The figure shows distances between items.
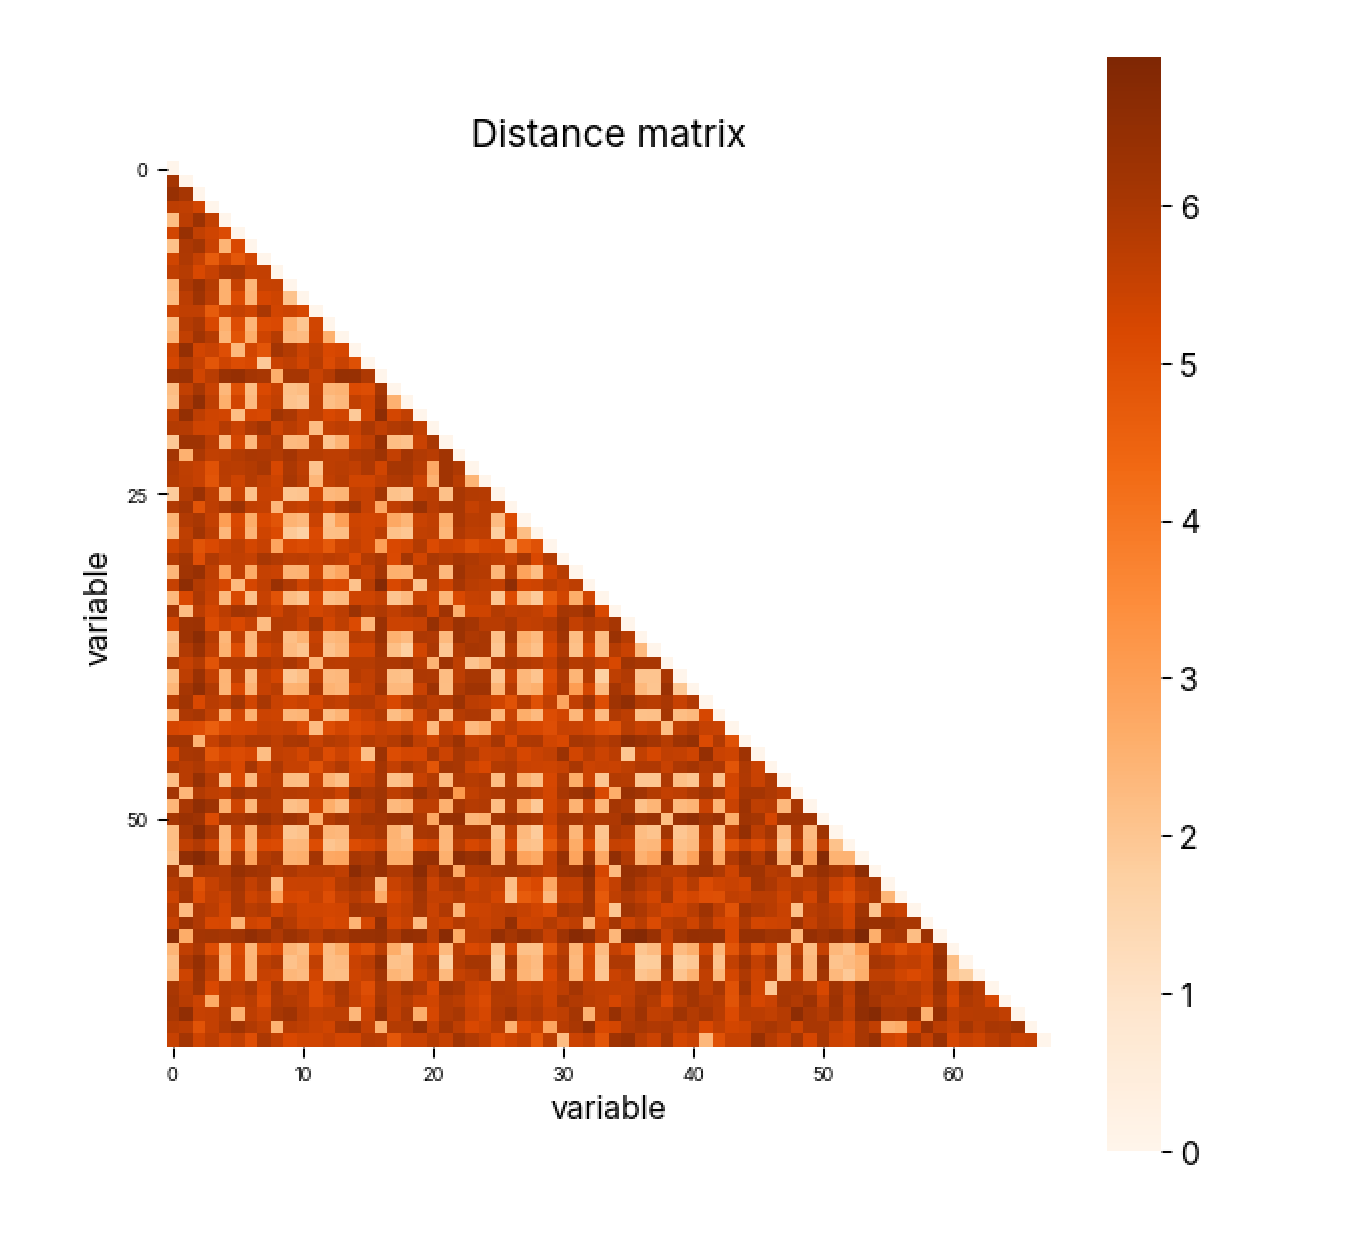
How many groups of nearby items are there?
10
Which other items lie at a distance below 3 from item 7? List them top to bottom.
15, 35, 45
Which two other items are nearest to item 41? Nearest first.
67, 30
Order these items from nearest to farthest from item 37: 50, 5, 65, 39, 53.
39, 53, 5, 65, 50
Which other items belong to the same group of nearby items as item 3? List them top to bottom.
64
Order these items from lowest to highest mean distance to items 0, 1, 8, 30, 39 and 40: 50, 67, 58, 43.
67, 43, 58, 50
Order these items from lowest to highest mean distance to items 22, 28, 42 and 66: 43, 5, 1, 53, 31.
31, 53, 1, 43, 5
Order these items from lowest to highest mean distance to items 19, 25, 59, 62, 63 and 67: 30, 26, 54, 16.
30, 54, 26, 16
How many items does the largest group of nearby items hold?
28
